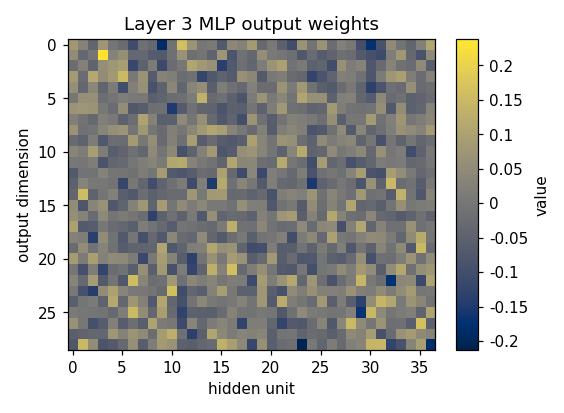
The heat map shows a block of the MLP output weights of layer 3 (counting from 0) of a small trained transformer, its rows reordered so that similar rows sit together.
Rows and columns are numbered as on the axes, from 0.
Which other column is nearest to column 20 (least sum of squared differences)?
27
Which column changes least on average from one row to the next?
20
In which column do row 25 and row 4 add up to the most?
6
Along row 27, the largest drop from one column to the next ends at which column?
31
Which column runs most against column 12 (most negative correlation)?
9
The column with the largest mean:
33
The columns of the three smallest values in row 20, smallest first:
12, 7, 30
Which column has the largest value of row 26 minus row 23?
35
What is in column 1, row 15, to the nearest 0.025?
-0.075
